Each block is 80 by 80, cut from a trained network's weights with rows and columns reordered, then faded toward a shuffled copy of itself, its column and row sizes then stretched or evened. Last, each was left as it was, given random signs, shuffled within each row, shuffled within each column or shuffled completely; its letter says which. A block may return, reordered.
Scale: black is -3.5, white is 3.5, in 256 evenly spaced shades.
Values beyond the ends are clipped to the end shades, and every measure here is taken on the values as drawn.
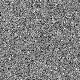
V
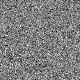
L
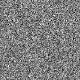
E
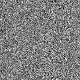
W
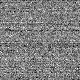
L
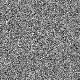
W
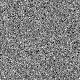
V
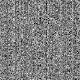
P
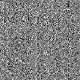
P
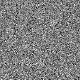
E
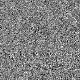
E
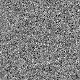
W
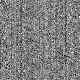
W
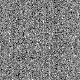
W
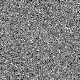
W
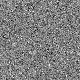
V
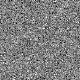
E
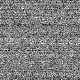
L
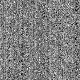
W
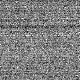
P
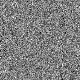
W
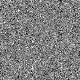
W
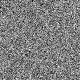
V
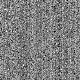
W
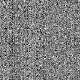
P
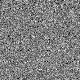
L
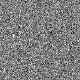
E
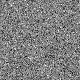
V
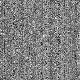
W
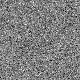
V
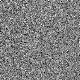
W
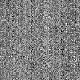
P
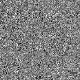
E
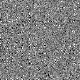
E
